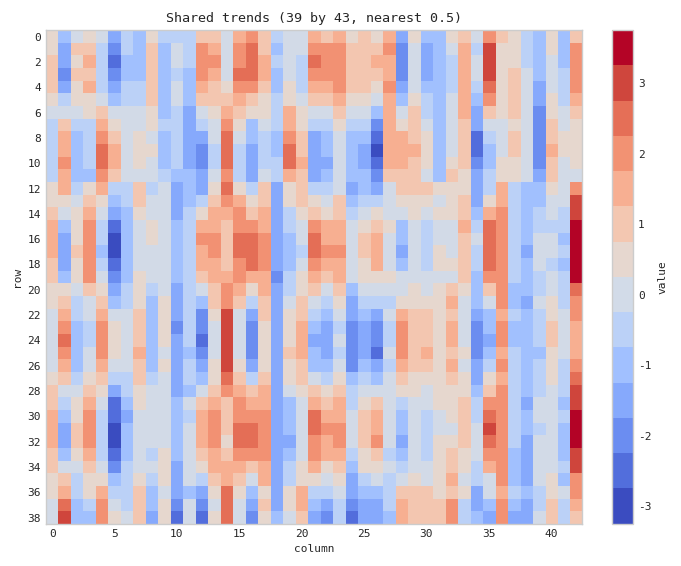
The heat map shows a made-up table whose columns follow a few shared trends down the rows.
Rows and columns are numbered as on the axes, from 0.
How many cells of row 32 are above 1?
14
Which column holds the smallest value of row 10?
26
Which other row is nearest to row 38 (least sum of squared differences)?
37
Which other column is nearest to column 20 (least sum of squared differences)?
29
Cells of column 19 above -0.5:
25
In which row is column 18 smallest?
19
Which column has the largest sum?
42
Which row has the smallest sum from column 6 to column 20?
38
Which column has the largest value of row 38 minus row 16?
1
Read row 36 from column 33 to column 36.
0.5 -1.5 0 1.5
